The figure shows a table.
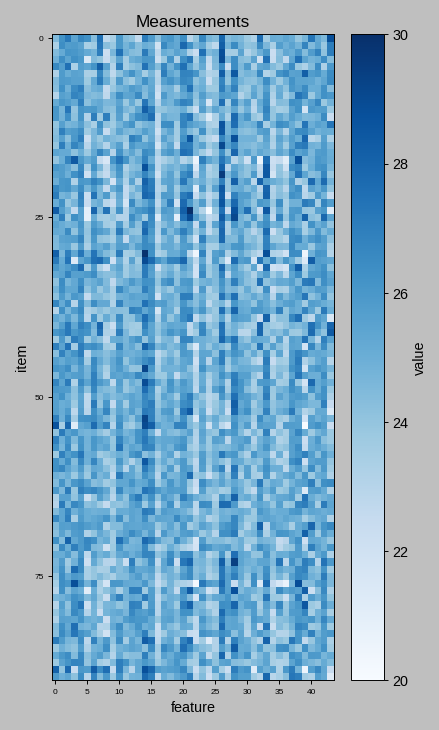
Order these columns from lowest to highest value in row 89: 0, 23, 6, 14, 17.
23, 17, 0, 6, 14
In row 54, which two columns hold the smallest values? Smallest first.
39, 3
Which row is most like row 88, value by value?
54
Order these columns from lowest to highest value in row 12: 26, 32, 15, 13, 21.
13, 15, 21, 32, 26
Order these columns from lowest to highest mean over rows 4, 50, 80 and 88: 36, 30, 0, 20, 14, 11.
11, 36, 30, 0, 20, 14
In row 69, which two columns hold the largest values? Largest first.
39, 28
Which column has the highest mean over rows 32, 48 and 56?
14
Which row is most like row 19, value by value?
3
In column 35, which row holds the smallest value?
76
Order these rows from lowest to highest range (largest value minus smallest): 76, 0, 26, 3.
26, 0, 3, 76
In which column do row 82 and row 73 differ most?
28
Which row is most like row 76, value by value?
17
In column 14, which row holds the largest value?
30
